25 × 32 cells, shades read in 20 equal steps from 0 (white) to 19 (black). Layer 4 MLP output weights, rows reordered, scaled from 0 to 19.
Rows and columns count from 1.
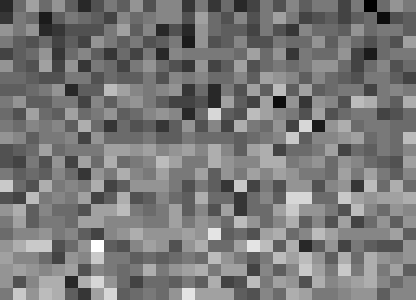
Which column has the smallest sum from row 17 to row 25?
23
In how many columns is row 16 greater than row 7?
13
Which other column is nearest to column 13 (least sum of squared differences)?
11
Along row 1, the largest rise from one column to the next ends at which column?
29
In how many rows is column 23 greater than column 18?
7
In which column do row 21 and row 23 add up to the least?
8
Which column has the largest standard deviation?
17
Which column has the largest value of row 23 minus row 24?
20
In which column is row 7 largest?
32
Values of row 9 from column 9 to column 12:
12 9 8 10
